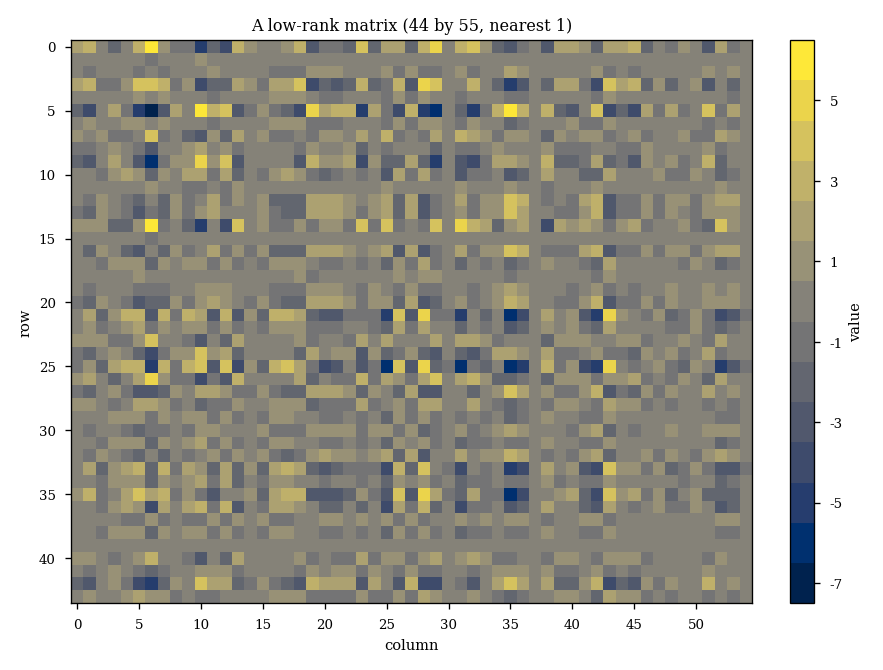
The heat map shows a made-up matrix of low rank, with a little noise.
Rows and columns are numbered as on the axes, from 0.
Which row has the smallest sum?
25
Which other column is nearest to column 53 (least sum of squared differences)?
20
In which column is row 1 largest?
10
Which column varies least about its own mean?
37
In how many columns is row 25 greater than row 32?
19
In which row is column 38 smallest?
14
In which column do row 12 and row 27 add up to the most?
35
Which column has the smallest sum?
6
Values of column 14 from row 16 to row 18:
-1 0 0
